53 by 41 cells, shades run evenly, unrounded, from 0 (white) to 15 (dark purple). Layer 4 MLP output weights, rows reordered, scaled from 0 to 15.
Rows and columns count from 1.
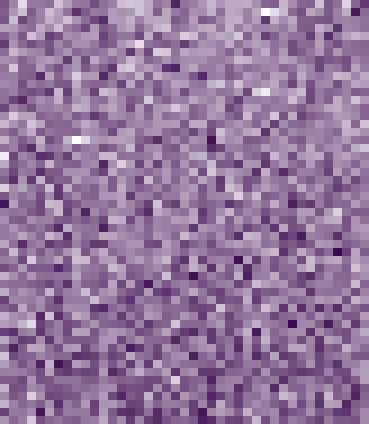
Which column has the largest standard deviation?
27
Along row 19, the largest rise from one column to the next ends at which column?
16
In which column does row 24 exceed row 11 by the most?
25
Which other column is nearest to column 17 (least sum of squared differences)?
33
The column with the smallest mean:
9
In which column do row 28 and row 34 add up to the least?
13
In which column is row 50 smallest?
4
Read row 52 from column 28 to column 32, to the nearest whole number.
5 8 8 7 12
